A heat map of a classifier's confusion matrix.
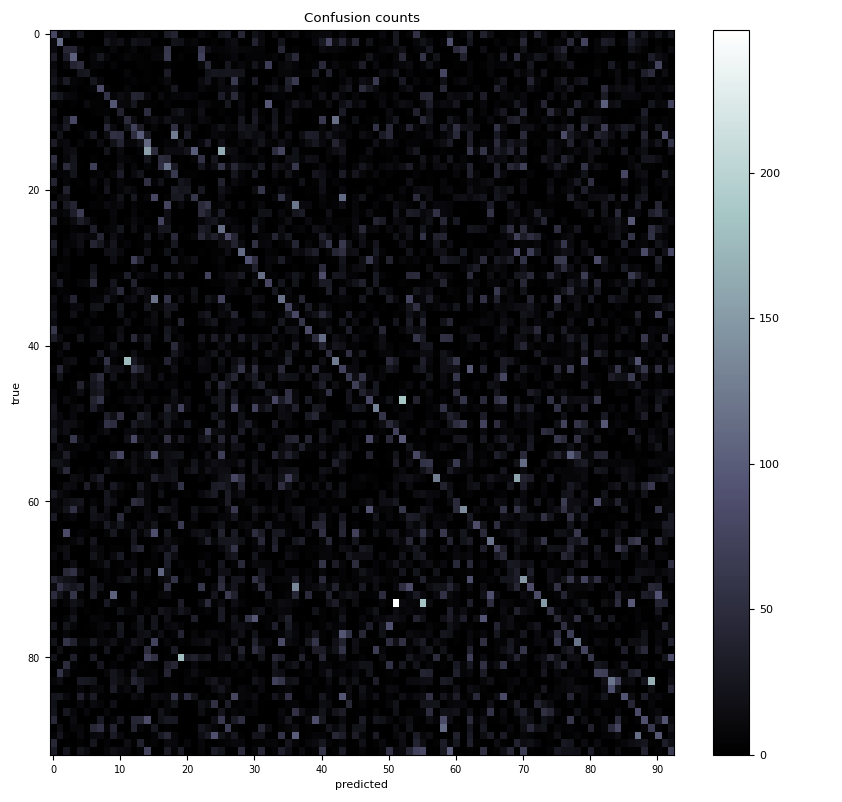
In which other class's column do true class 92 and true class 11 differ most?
42
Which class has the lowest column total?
5
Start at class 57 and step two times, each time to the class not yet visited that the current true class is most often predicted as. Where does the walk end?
16
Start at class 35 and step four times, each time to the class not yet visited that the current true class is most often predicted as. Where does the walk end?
62
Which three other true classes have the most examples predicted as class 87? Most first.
90, 42, 65
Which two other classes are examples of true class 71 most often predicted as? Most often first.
36, 53
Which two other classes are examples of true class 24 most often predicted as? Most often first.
86, 16
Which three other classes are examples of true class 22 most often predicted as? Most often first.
36, 17, 23
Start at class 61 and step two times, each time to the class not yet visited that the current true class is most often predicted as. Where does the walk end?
52
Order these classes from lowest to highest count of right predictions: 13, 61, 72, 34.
72, 13, 34, 61
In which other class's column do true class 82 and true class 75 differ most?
30
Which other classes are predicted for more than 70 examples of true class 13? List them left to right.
18, 76, 91
